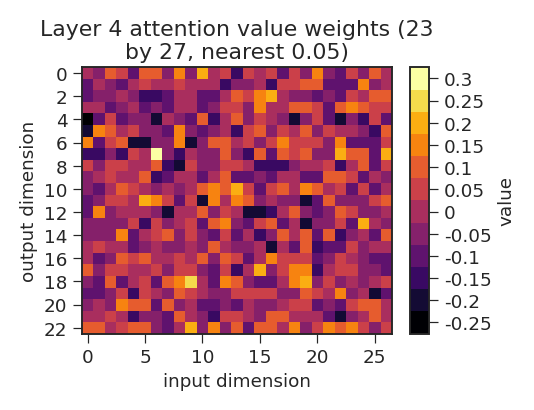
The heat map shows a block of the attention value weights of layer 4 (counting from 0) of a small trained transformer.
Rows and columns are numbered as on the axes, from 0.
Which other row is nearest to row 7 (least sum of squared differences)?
3
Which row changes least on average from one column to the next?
2
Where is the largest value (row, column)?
7, 6
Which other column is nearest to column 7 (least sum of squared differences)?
14
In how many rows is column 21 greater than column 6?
9
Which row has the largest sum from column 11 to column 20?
10
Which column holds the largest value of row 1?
24
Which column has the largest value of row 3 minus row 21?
22
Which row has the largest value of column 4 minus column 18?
4
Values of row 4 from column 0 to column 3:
-0.25 -0.1 0.05 -0.1
